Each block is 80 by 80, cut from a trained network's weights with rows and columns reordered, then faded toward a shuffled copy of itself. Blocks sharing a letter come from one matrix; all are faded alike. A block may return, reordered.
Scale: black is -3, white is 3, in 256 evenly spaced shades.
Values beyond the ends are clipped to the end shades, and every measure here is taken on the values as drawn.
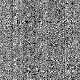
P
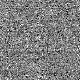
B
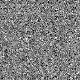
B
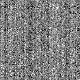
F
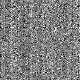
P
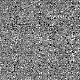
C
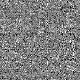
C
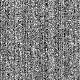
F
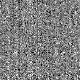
P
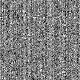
F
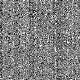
P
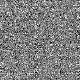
B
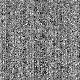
F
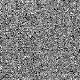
B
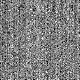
F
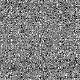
C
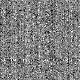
P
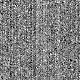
F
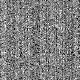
F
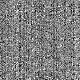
F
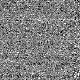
B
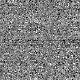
C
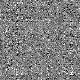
C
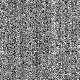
P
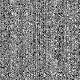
F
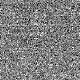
B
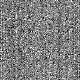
P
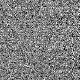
B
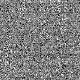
B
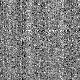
P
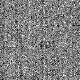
P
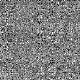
C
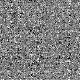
C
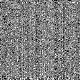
P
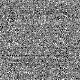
C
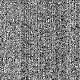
F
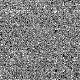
B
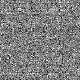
B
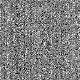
P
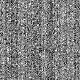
F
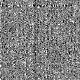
P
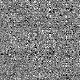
C
